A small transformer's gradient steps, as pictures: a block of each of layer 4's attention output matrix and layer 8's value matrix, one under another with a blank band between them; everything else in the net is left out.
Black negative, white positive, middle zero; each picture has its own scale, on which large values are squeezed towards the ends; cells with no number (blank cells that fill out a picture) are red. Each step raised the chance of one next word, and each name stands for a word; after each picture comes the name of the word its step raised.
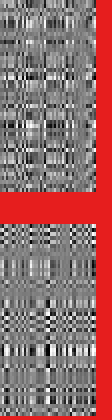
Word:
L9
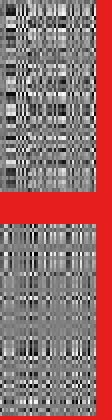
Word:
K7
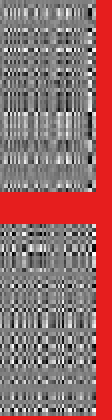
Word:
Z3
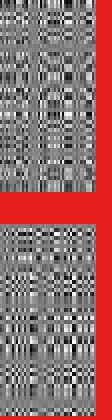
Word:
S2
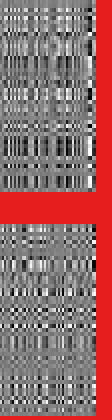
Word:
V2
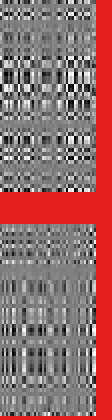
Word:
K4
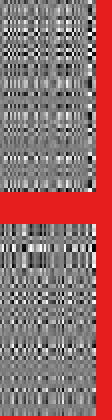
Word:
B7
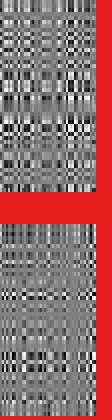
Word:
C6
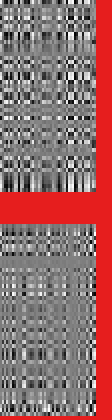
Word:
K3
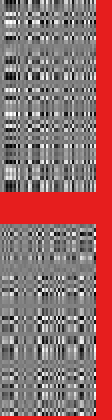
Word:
S2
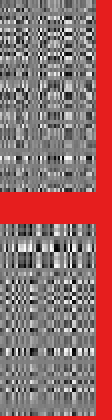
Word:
B7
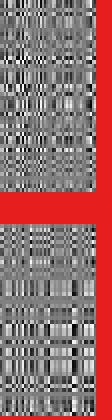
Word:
K4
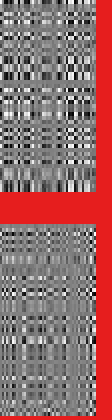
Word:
S2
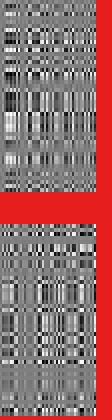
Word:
Z3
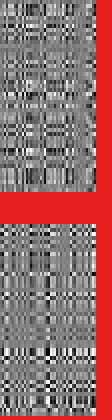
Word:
K7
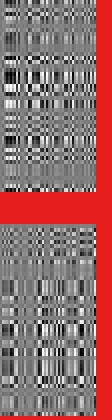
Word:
K4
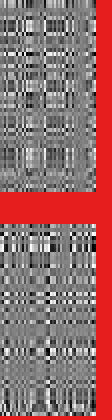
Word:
B7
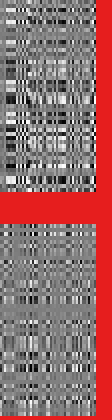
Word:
C6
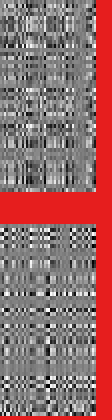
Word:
V2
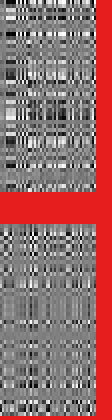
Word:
K3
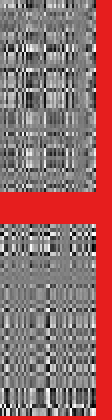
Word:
Z3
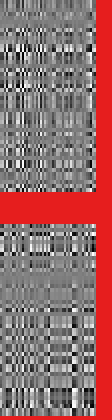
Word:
Z3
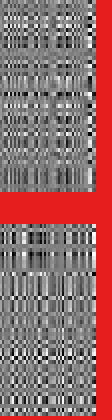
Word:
K7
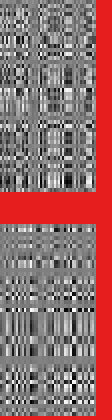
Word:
V2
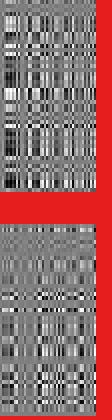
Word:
V2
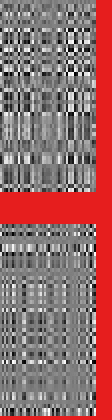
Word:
Z3
